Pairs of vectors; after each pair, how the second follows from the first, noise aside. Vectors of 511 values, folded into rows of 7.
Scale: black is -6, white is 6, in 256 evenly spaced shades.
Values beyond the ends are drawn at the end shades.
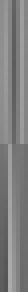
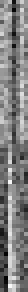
scaled up.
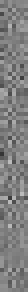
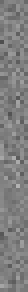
wrapped around, shrunk.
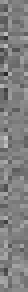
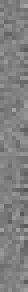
wrapped around, shrunk.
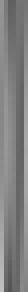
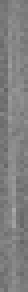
wrapped around, shrunk.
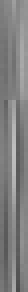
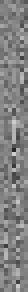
sign-scrambled.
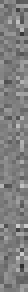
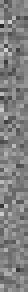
wrapped around.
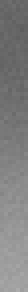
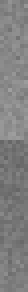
wrapped around, shrunk.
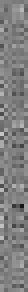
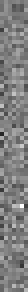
negated.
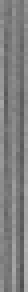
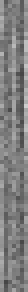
wrapped around.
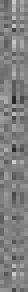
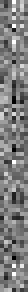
scaled up.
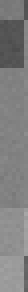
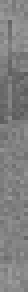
wrapped around, shrunk.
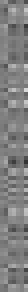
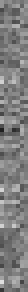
reversed.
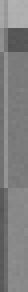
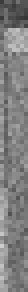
negated.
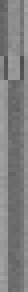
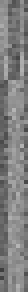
negated.
